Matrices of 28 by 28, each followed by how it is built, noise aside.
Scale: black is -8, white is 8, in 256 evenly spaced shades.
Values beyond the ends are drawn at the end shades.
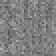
blocks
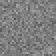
noise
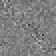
banded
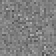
block diagonal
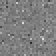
sparse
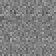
repeating columns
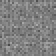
blocks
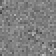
block diagonal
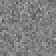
noise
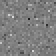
sparse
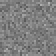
noise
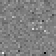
sparse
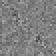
banded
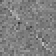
banded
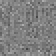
blocks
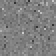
sparse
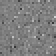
sparse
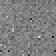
sparse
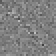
banded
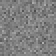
noise
